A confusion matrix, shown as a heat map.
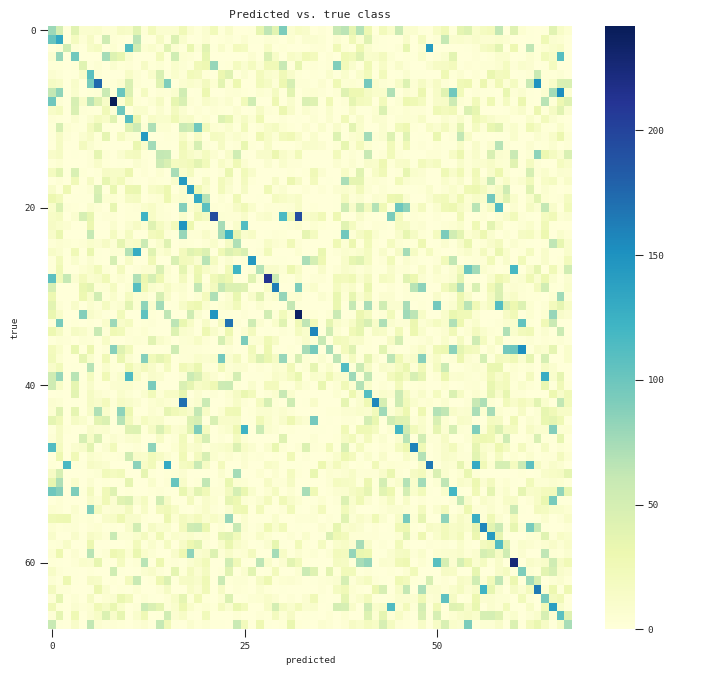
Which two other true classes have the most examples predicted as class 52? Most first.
7, 36
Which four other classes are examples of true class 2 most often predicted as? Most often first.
49, 10, 62, 11
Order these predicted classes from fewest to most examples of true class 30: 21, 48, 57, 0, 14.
48, 57, 0, 14, 21
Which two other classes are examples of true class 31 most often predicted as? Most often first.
58, 50
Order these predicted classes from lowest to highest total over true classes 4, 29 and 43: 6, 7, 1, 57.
7, 1, 6, 57
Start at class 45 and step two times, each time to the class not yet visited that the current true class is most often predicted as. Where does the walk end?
11
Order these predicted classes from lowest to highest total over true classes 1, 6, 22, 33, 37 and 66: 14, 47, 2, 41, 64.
2, 47, 14, 64, 41
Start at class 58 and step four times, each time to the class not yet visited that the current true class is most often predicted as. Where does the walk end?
57
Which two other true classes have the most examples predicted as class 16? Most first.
51, 33
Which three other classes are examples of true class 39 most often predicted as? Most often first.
64, 10, 1
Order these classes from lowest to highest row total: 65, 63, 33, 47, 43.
63, 47, 43, 65, 33
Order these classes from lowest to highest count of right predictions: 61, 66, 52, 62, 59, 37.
59, 37, 62, 61, 66, 52
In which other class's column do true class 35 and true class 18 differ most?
25
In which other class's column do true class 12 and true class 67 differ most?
54
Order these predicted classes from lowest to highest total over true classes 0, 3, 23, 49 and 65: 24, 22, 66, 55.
24, 22, 66, 55
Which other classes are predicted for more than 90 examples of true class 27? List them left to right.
24, 54, 60
